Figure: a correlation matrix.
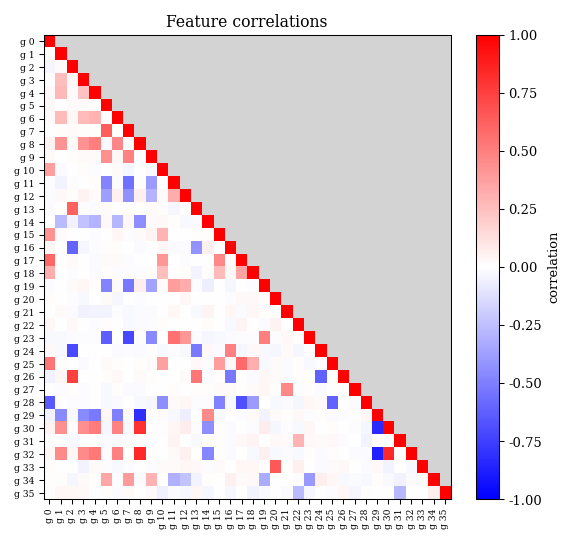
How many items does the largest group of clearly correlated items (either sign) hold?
9
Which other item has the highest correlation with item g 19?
g 23
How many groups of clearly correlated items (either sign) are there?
7
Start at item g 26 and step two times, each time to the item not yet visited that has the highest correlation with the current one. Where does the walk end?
g 13
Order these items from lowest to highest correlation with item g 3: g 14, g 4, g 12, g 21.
g 14, g 21, g 12, g 4
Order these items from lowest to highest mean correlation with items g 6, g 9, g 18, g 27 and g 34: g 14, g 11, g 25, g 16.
g 11, g 14, g 16, g 25
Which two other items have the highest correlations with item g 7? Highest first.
g 5, g 9
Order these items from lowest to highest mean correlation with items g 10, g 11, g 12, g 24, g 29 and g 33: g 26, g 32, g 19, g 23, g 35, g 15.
g 32, g 26, g 35, g 15, g 19, g 23
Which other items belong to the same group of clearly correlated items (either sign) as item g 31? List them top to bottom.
g 22, g 35
